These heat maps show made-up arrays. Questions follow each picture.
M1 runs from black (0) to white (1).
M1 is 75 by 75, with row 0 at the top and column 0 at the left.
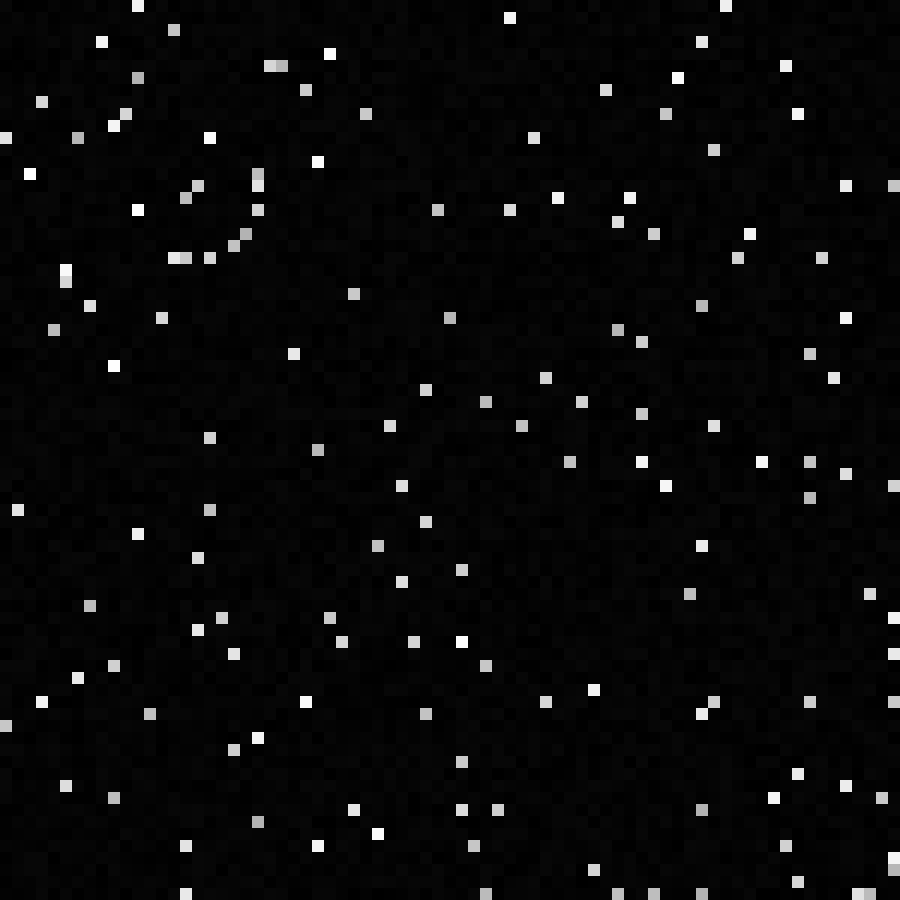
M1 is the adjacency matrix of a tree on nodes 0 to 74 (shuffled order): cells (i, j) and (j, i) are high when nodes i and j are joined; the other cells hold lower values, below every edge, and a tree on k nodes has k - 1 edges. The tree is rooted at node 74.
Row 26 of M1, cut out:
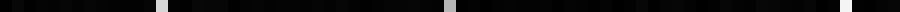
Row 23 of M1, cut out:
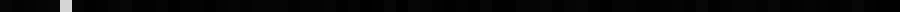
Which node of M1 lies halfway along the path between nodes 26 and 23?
65
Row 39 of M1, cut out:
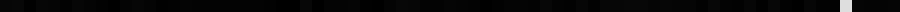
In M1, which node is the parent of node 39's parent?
15
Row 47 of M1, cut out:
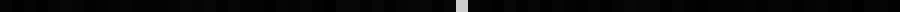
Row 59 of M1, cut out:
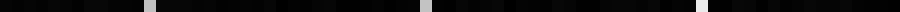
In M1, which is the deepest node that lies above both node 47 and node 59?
58
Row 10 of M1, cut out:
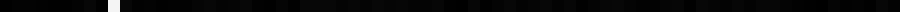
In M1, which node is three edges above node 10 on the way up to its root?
40
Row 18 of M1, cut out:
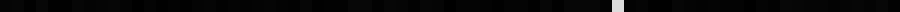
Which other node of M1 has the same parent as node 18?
27
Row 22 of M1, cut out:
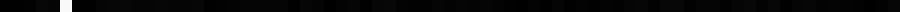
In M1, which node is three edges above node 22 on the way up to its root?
70
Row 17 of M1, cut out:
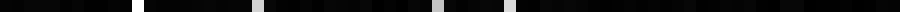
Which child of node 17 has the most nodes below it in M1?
11
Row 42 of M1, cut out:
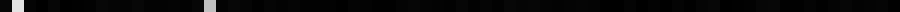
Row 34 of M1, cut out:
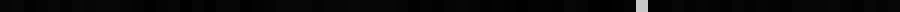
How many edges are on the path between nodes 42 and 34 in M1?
9
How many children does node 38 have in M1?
3
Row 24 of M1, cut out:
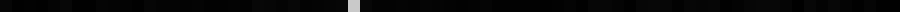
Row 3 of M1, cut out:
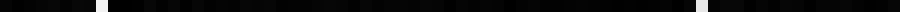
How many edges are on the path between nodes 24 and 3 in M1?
4
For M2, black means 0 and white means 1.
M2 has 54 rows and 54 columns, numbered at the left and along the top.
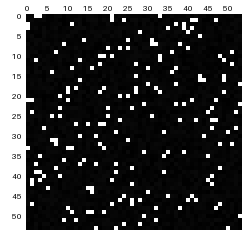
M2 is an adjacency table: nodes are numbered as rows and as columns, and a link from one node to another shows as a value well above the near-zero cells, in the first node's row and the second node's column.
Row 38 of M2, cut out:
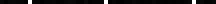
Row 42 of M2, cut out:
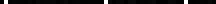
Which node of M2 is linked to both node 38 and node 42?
node 26
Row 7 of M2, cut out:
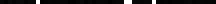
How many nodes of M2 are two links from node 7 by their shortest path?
7
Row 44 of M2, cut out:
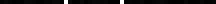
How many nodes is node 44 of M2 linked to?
2
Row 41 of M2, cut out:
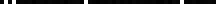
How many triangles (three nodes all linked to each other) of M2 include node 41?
1
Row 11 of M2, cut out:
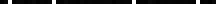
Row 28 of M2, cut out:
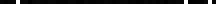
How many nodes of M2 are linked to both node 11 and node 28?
0
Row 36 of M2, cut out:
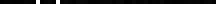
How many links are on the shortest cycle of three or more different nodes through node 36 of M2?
6
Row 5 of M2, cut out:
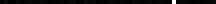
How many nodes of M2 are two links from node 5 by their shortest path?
2
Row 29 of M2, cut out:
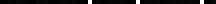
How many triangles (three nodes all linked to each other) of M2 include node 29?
0
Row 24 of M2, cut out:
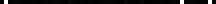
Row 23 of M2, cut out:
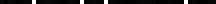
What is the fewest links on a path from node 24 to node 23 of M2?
4
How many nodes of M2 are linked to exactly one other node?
1
